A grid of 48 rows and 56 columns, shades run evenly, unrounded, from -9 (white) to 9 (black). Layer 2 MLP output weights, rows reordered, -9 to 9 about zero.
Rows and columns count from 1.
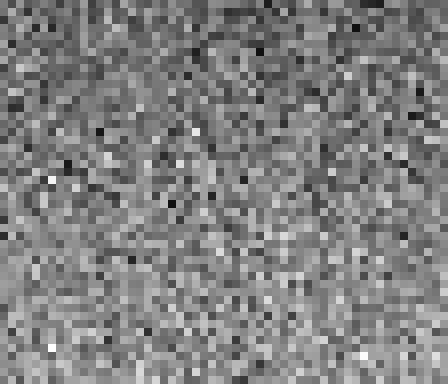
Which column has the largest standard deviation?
33
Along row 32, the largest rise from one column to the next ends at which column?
32
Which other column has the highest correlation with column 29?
53
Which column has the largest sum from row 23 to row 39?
30
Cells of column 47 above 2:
10
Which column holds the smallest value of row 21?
23
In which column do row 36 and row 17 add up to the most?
22
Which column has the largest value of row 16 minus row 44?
7
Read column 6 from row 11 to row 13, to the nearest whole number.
5 3 5
